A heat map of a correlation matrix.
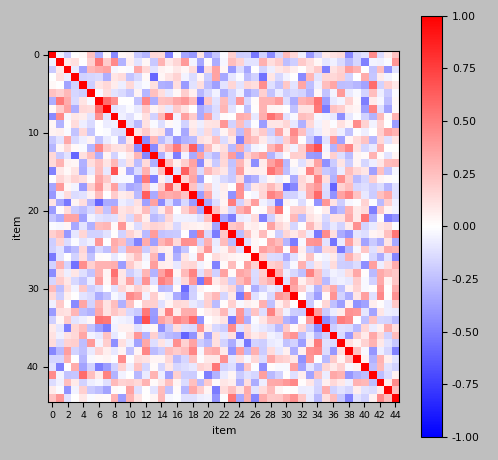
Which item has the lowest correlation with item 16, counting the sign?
13
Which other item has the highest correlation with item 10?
31
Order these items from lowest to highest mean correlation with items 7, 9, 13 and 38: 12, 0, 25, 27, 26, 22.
25, 0, 27, 12, 26, 22
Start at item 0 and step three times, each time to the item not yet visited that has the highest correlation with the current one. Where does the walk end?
27
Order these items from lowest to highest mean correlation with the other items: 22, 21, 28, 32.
21, 32, 22, 28
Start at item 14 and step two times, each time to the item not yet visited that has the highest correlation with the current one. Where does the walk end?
20
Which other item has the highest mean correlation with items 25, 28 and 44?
8
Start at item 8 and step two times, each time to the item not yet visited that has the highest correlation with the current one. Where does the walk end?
17
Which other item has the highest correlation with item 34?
12
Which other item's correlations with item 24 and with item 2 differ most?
11
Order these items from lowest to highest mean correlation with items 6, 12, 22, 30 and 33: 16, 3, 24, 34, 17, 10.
3, 10, 17, 16, 24, 34
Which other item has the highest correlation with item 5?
37
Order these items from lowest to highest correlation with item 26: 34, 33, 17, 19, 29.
29, 34, 17, 33, 19
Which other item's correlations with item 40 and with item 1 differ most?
6
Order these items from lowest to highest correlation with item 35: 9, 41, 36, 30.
36, 41, 9, 30
